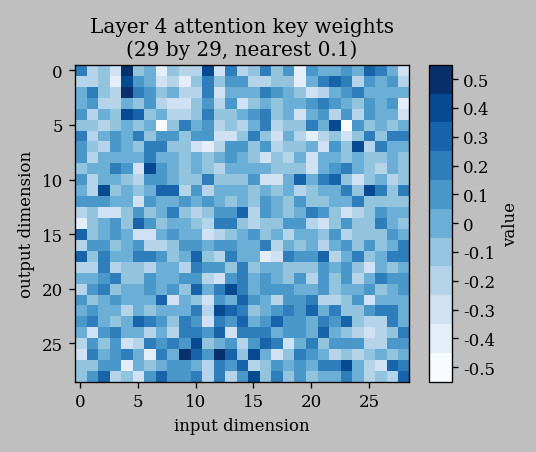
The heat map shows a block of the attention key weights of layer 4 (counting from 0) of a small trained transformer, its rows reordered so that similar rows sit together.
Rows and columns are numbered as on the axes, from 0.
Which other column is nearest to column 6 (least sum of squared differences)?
24
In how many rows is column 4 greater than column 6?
10
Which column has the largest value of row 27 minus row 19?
12
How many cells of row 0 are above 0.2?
3
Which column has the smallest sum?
17
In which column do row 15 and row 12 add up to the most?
0
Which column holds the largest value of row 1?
4
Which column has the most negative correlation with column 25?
19
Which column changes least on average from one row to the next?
18
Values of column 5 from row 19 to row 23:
-0.1 0 0 0 0.3
